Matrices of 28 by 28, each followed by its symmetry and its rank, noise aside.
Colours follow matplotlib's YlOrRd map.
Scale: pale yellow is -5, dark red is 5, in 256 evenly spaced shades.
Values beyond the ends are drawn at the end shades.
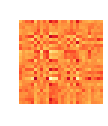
no symmetry, rank two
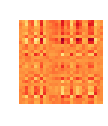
no symmetry, rank one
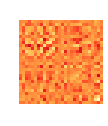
symmetric, rank three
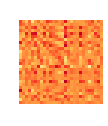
no symmetry, rank three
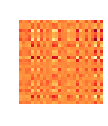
no symmetry, rank one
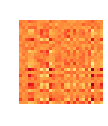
no symmetry, rank one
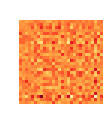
no symmetry, rank three
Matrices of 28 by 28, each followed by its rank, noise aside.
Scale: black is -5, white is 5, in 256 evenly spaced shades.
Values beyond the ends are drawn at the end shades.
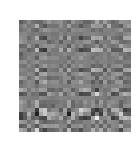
two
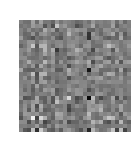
four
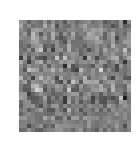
six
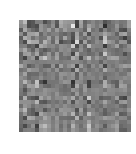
three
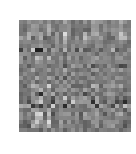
four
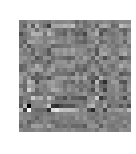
three
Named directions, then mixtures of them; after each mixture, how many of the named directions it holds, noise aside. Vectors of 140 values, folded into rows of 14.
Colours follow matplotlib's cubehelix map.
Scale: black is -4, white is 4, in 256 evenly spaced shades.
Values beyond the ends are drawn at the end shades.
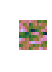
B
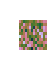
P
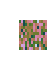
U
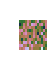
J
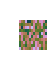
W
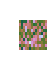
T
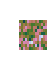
four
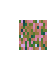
one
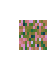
two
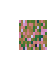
two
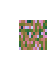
one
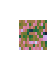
three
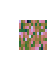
three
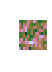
two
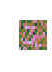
two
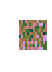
four
